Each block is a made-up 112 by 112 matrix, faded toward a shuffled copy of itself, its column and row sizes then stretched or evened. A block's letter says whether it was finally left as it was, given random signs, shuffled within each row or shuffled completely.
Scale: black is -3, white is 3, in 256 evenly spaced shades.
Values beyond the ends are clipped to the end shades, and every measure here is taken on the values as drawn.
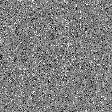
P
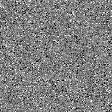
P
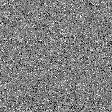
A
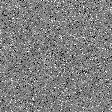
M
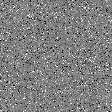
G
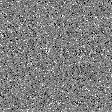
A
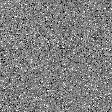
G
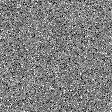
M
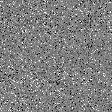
G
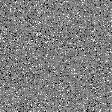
G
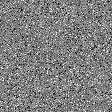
M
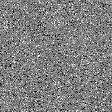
P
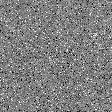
M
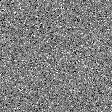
M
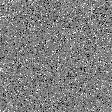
M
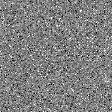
P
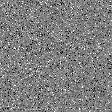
G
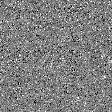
G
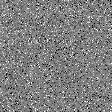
G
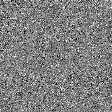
G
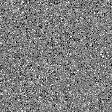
G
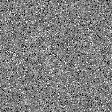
P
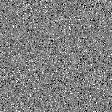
P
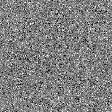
P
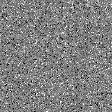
G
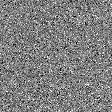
A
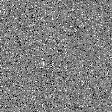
P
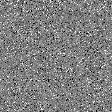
G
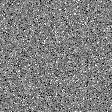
M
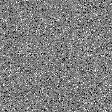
G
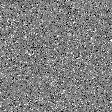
M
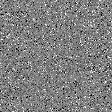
P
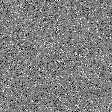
M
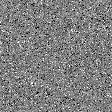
M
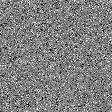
M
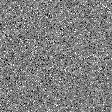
A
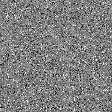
P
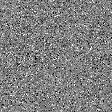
P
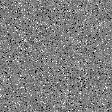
G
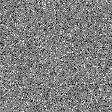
G
